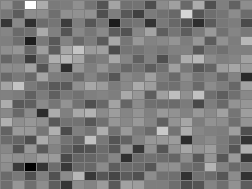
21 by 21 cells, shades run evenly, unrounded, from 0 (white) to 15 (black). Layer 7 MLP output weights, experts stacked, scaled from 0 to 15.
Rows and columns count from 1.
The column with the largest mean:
6
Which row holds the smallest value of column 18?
19
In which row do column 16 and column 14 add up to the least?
15
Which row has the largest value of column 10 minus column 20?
3
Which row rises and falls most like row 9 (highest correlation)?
16
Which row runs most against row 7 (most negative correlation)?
21
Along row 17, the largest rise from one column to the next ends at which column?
12
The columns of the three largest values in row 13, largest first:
4, 2, 20
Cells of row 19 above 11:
4
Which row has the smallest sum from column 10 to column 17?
11
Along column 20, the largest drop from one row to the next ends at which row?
18
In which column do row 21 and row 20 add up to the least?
7
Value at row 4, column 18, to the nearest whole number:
6
